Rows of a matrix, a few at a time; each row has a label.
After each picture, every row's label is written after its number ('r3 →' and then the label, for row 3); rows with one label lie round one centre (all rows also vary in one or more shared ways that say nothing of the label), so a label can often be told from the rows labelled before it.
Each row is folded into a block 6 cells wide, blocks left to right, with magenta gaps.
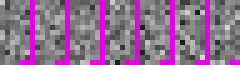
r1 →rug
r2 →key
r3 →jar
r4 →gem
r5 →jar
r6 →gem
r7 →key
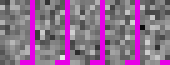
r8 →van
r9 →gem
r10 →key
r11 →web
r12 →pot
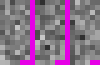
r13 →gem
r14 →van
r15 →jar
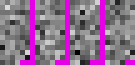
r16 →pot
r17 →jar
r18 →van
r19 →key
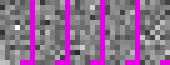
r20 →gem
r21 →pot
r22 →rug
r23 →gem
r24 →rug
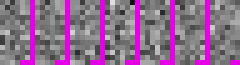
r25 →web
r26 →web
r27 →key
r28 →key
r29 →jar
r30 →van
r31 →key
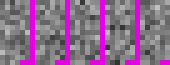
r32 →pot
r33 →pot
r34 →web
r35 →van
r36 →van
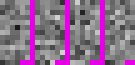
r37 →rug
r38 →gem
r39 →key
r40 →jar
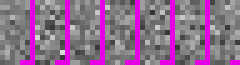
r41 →pot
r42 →rug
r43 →key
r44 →key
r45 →web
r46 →jar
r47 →van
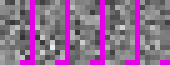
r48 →pot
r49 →web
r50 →key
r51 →van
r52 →jar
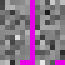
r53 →van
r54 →pot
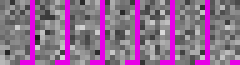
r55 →gem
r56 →van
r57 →pot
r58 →gem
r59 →rug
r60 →gem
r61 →gem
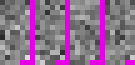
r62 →gem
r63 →gem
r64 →pot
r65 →gem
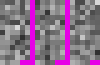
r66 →pot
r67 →van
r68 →pot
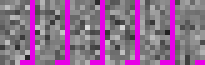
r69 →pot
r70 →rug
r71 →web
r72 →gem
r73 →web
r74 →van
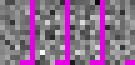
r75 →web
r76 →gem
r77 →gem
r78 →gem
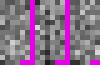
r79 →gem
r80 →van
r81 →van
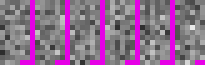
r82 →jar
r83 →key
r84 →gem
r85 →web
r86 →gem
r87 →jar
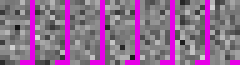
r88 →rug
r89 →rug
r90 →pot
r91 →pot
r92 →gem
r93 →gem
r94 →web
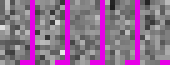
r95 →key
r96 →rug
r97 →key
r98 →rug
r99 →van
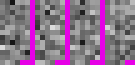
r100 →pot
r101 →jar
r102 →web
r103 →web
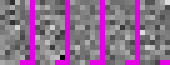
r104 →pot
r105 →pot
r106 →jar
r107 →jar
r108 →pot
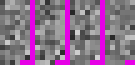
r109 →van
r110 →key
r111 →gem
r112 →jar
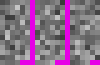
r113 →van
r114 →gem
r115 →pot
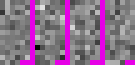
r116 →gem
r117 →key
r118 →van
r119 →key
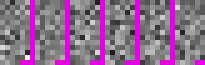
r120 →gem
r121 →gem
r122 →rug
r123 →gem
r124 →gem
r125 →key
